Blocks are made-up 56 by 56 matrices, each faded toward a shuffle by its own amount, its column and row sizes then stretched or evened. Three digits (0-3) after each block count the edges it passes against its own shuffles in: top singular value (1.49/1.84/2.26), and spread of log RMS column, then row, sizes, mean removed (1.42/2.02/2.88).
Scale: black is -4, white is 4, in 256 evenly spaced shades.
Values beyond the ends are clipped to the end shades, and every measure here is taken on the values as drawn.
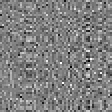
3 2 0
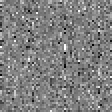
1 2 0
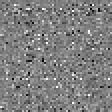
0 1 2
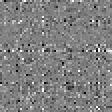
2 1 2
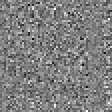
1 2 0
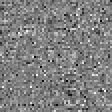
1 0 1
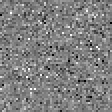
0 0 0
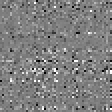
2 2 2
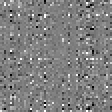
1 3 2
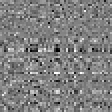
3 1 2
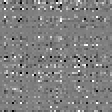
1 2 3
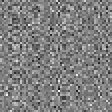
3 2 0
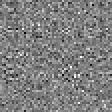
2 0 1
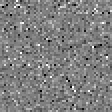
0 0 1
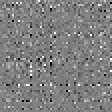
2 2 2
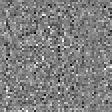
1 2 0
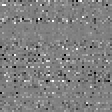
0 0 3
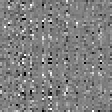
1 3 1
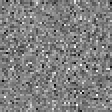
1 1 0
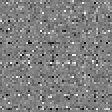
1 1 2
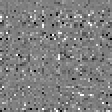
1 1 2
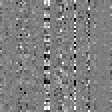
3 3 0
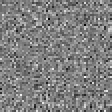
2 1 1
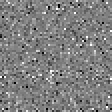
1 0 1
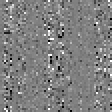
0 3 0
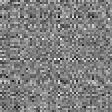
3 1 2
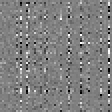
3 3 1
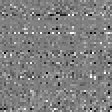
0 1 3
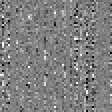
0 3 0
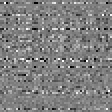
2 0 3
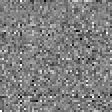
1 1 2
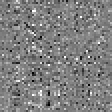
2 2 1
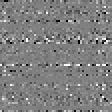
2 1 3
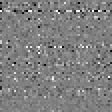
2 1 2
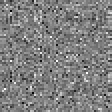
2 1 0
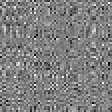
3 2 1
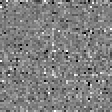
0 1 2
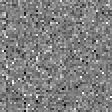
0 1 0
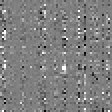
1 3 2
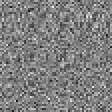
2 0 0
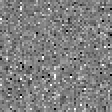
0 1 0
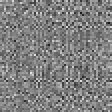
3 1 2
